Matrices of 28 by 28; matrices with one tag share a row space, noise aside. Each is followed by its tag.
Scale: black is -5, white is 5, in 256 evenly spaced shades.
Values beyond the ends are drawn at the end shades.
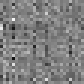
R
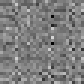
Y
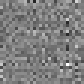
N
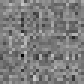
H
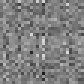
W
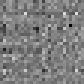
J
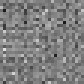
J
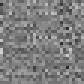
N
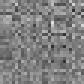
Y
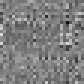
N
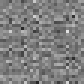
H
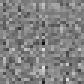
W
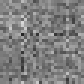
H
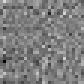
J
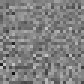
R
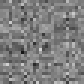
H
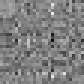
Y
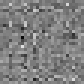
H
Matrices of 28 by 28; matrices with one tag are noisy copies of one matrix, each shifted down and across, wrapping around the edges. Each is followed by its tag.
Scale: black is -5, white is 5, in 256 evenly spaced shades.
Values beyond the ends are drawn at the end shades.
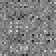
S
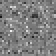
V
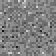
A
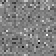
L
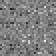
L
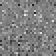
A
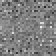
A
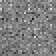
S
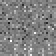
A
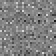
S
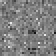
V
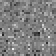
V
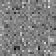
V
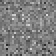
A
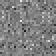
S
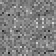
S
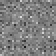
S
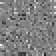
V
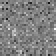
A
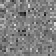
V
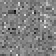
V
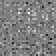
A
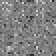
V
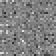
L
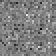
L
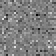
L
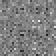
L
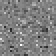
V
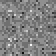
L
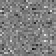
L
